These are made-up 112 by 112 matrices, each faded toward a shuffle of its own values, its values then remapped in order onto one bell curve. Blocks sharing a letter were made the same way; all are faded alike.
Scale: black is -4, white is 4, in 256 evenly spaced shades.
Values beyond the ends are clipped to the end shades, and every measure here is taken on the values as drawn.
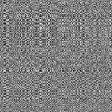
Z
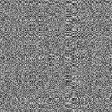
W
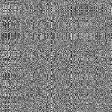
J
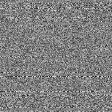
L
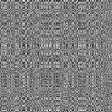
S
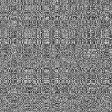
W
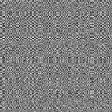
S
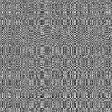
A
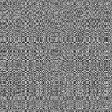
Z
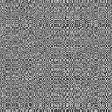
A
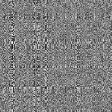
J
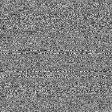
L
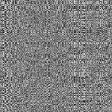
J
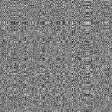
J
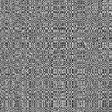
A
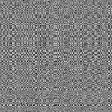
S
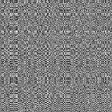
A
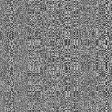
J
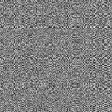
W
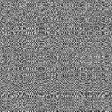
W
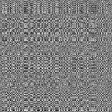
S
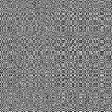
S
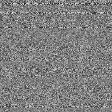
L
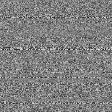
L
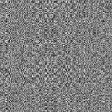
W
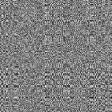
W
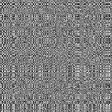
A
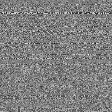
L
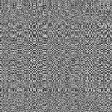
Z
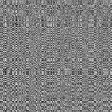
A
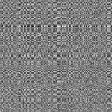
S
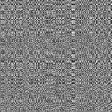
Z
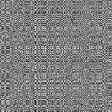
A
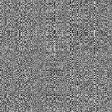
J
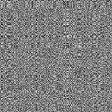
W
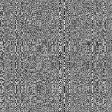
J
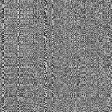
J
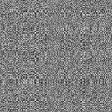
W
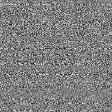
L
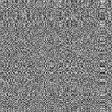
W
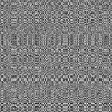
S
